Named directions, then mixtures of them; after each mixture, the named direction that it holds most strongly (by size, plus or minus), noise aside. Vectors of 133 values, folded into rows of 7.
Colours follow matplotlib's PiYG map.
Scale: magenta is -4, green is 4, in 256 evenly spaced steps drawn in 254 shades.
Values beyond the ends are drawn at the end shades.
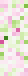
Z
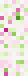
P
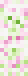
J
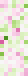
Z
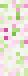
Z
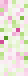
Z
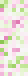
J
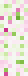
P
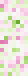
J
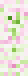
J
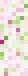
Z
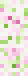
J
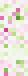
P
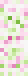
J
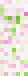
J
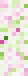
Z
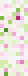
P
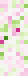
Z
